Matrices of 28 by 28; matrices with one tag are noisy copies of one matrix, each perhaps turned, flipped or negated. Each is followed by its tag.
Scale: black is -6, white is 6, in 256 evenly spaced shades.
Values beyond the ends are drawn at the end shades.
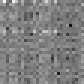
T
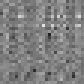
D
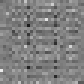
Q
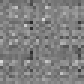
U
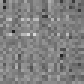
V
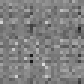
U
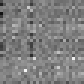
T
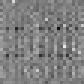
Q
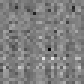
D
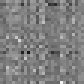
U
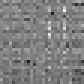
V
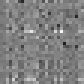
U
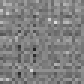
V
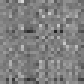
U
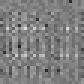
Q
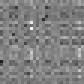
U
